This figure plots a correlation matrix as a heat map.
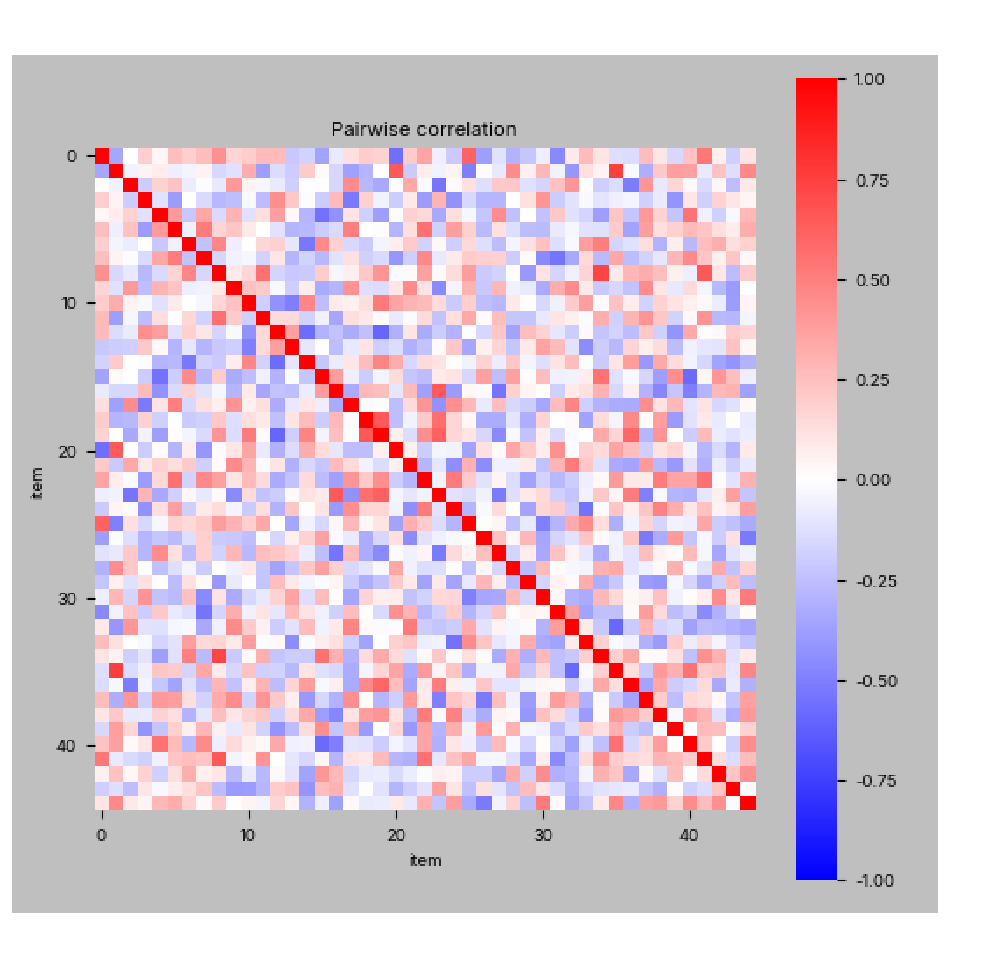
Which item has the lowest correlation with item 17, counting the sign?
3
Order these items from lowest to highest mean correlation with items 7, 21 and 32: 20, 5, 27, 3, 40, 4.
20, 3, 40, 27, 4, 5
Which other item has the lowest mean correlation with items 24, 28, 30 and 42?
25
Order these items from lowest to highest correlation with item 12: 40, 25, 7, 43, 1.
1, 25, 7, 43, 40
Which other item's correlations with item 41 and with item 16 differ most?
22
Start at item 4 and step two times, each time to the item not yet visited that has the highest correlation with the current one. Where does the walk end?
35
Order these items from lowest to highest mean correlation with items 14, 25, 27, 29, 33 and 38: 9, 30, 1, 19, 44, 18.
30, 44, 18, 1, 19, 9
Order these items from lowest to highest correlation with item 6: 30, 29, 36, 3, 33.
36, 3, 29, 30, 33
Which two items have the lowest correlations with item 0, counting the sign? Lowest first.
20, 31
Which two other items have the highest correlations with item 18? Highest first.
19, 23
